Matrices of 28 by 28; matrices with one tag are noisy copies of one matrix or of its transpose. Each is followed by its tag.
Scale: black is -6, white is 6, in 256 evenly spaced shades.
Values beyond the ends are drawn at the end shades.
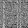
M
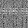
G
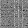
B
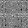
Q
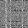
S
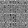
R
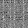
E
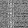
G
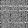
S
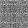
R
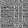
B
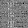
G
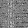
G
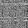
M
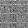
R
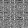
E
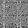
M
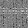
G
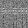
G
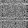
M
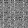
E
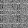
E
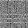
B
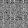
E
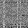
M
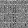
R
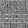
B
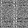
Q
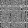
S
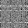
S
